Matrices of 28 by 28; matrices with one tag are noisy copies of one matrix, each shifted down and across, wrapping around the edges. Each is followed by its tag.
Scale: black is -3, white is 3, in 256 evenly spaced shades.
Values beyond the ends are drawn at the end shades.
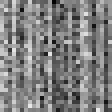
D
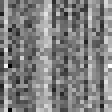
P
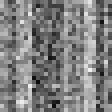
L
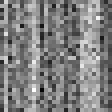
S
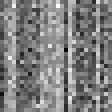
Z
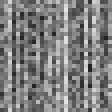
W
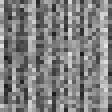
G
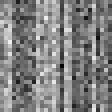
Z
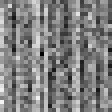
G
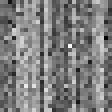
Z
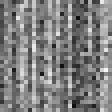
D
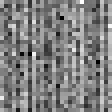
W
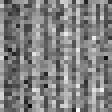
D
